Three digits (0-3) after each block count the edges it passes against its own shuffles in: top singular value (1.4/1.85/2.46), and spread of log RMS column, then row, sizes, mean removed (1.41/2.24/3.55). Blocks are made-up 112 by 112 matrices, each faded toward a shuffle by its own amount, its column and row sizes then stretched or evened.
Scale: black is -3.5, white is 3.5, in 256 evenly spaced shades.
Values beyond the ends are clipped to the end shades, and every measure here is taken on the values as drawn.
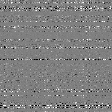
2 1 3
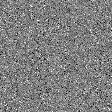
0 1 0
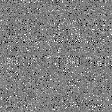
2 1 2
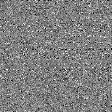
1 1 2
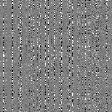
3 3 1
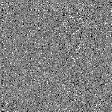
2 1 1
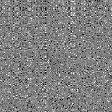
3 1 1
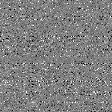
2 0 2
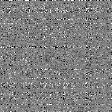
0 2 3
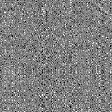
3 2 0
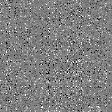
2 2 1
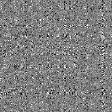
2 2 2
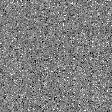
1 1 0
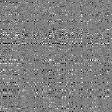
3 2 3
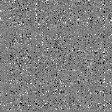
0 2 2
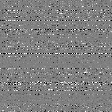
3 1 3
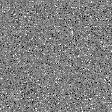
0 0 1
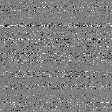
1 0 3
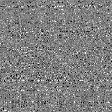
2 0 2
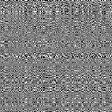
3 2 3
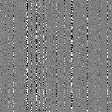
3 3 0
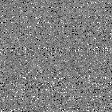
1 1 2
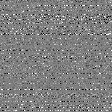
1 0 3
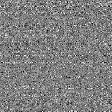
2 0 2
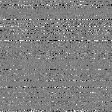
1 0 3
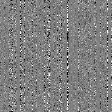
1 3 0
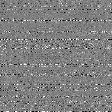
2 0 3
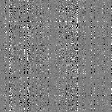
2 3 2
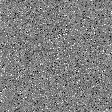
0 0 0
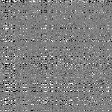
3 2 3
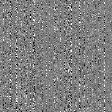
1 3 0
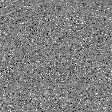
0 0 1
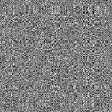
3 2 1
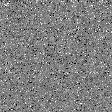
0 0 1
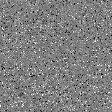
1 0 1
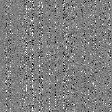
0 3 0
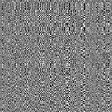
3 3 1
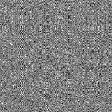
3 2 0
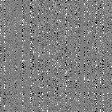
0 3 1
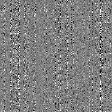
1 3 0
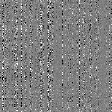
2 3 0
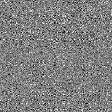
2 1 2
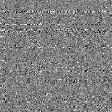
2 1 2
